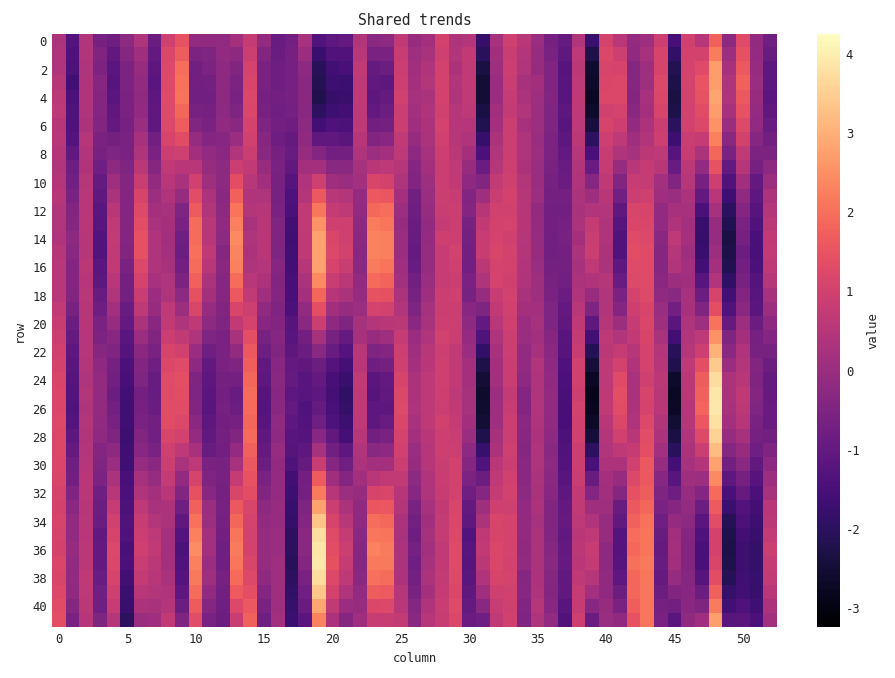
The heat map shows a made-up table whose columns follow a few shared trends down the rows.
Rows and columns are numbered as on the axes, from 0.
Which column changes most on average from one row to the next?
19
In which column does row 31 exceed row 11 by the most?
48
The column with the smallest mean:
17
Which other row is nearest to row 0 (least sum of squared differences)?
7
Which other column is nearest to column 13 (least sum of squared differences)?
24
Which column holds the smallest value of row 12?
49
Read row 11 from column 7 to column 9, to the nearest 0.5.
0 0.5 0
